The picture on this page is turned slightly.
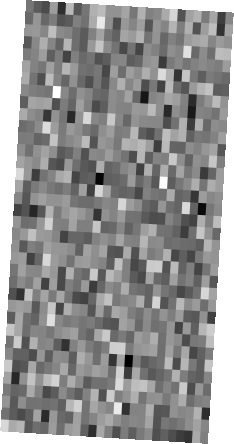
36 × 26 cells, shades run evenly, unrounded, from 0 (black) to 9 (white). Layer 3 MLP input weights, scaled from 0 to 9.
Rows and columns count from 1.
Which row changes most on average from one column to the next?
30
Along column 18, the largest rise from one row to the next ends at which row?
6
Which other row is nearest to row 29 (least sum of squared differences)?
3
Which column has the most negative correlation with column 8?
19
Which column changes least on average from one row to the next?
8
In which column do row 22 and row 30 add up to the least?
16
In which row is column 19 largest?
15
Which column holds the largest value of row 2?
10
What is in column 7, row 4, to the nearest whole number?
4
